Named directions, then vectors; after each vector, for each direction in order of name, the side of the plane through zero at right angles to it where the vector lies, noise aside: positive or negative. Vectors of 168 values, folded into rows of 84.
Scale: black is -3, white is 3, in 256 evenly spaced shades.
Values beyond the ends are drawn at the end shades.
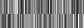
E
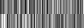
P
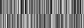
positive, positive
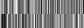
positive, negative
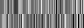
negative, positive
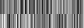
positive, positive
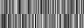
positive, negative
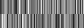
negative, positive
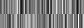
positive, positive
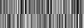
positive, positive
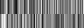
negative, positive
